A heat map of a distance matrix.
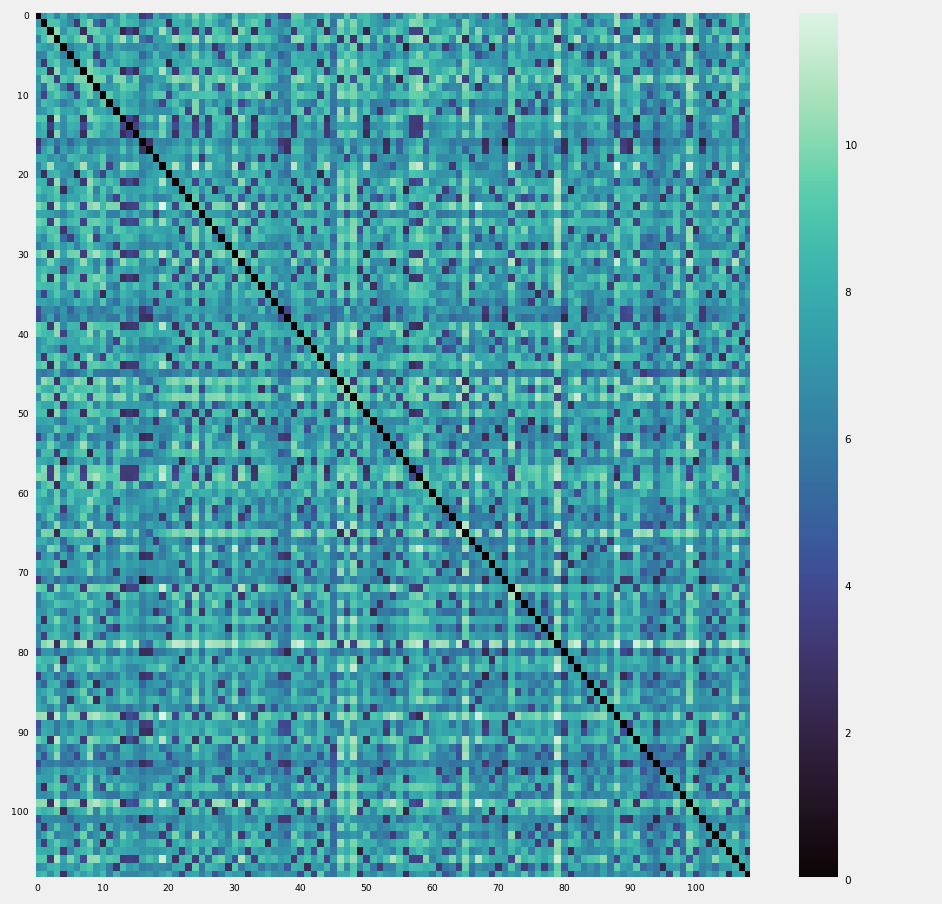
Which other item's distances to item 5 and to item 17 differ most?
86
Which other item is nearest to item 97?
1
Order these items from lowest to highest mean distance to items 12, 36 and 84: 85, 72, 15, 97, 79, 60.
97, 85, 15, 60, 72, 79
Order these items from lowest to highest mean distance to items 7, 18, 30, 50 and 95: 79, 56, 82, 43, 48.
56, 82, 43, 48, 79
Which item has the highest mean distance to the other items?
79
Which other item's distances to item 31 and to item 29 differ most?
54
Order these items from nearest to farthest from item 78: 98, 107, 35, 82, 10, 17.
35, 10, 98, 107, 17, 82
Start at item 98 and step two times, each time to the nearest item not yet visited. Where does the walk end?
92
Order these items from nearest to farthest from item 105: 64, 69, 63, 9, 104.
69, 63, 9, 64, 104
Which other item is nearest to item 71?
16
